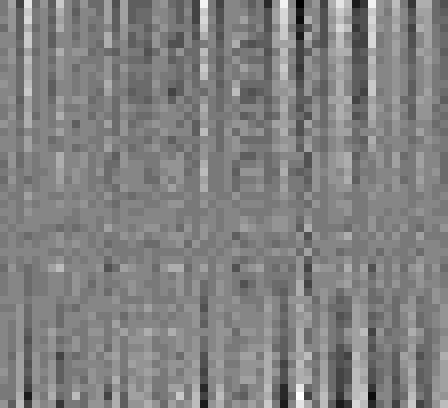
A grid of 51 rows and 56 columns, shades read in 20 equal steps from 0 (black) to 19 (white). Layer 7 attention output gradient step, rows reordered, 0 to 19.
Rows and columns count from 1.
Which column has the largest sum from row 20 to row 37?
44
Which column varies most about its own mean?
38
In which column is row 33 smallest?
39
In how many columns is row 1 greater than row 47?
21
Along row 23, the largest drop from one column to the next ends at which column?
45
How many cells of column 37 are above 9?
27
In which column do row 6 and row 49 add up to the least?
26
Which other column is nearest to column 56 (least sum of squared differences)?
3
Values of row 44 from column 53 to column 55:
8 8 10
